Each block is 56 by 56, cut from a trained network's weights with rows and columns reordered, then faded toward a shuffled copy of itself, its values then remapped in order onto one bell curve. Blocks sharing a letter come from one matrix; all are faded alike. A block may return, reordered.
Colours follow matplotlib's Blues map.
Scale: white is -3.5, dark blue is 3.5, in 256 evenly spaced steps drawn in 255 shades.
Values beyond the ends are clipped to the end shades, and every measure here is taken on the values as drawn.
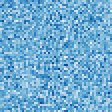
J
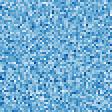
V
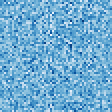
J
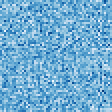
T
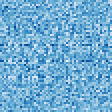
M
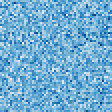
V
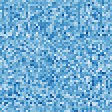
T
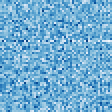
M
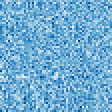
V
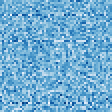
M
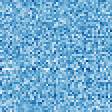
M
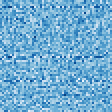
M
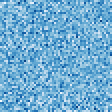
V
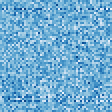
M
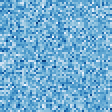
J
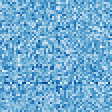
M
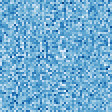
J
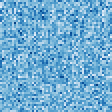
J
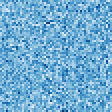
J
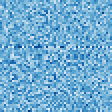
M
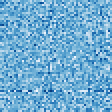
M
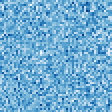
J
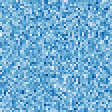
J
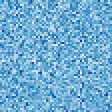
T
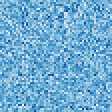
V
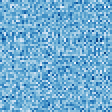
J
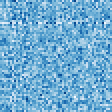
M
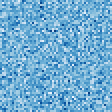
V
